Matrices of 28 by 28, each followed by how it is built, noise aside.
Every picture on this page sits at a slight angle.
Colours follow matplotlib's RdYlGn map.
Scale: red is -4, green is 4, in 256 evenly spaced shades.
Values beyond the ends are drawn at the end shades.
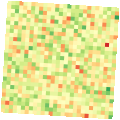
Toeplitz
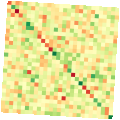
diagonal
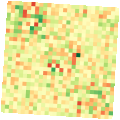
block diagonal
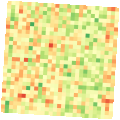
blocks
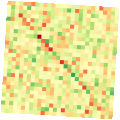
diagonal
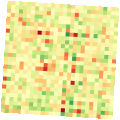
low rank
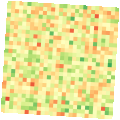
blocks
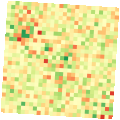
block diagonal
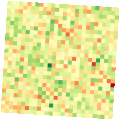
Toeplitz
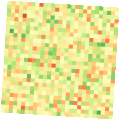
blocks
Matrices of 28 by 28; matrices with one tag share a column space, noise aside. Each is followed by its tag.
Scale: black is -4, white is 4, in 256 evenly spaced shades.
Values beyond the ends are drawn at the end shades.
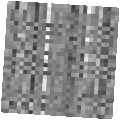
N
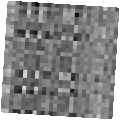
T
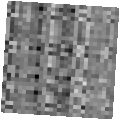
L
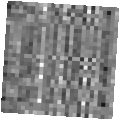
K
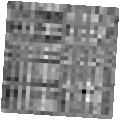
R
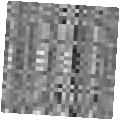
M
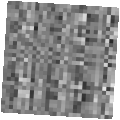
R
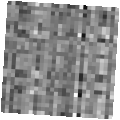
T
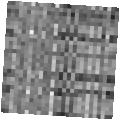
T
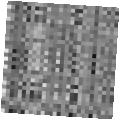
M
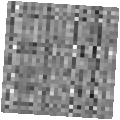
L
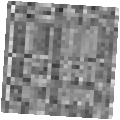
K
